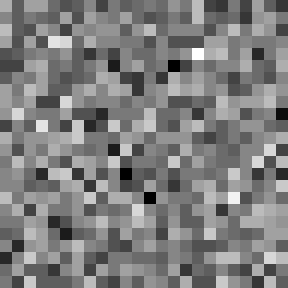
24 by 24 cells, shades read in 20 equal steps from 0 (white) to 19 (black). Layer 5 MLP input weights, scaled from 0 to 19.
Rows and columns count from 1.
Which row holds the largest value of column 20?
7
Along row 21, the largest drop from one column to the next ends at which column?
3
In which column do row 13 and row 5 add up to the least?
17
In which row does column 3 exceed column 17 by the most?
5
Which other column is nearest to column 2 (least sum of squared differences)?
10
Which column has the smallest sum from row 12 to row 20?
23
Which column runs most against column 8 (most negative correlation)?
13
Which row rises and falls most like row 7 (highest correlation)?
14
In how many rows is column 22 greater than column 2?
7
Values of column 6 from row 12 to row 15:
6 8 13 4
